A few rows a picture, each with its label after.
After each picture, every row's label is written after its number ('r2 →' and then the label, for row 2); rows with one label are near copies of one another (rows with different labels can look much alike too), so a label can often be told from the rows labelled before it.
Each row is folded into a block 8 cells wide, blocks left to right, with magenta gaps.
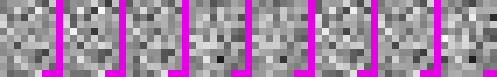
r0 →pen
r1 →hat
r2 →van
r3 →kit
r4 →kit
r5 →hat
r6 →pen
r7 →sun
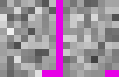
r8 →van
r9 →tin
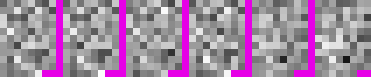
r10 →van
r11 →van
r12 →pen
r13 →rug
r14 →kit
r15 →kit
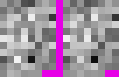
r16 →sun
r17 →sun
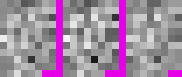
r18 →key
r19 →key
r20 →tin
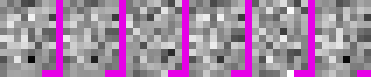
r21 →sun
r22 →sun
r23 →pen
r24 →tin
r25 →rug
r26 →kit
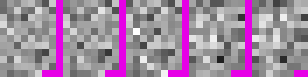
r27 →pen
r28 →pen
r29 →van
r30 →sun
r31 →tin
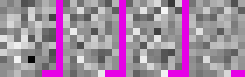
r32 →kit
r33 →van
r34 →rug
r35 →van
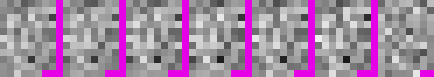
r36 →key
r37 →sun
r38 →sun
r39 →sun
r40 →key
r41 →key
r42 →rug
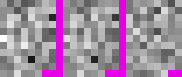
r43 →key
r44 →key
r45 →hat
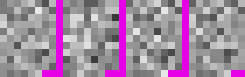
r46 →pen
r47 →tin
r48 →rug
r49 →van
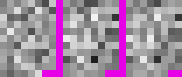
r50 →van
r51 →sun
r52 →sun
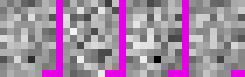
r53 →sun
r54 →van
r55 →kit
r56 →tin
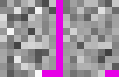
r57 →van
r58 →pen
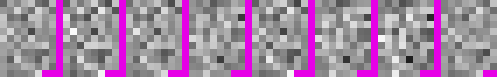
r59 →rug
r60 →van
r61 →van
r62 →key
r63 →rug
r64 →key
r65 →key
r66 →pen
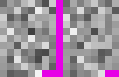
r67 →rug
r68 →van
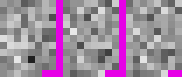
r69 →kit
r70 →pen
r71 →rug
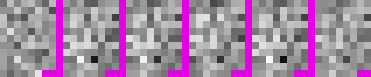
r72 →van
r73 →kit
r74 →kit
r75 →tin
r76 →kit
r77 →key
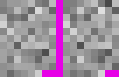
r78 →pen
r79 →pen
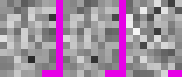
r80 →key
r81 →key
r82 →hat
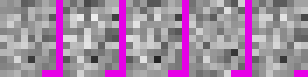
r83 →kit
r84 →tin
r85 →sun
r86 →pen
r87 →tin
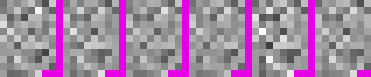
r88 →pen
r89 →van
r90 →pen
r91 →pen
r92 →van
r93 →rug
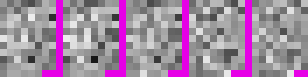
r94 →sun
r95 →sun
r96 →key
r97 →van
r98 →rug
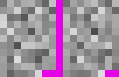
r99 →van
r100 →rug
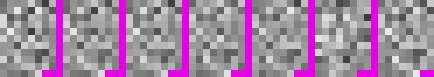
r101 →hat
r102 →hat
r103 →hat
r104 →rug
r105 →pen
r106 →tin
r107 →van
